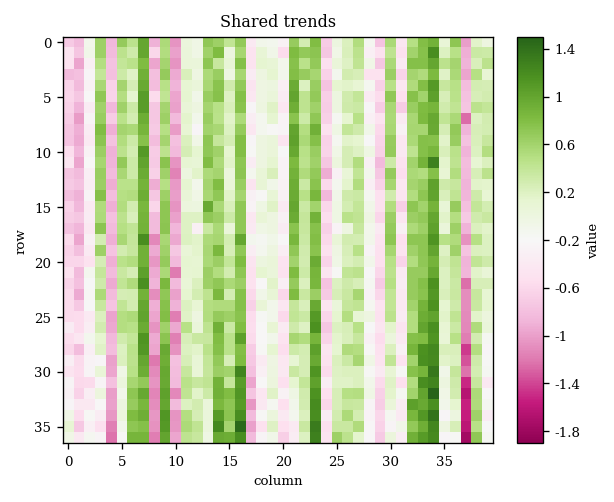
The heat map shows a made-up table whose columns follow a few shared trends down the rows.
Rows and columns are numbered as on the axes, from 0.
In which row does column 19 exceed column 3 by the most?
35
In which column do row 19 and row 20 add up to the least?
8
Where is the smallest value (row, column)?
36, 37
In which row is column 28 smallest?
3
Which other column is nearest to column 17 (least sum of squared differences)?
20
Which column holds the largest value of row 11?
34
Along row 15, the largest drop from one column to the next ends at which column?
10
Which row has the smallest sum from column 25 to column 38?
12
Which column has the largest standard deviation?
21
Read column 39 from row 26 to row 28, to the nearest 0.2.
0 -0.2 -0.2
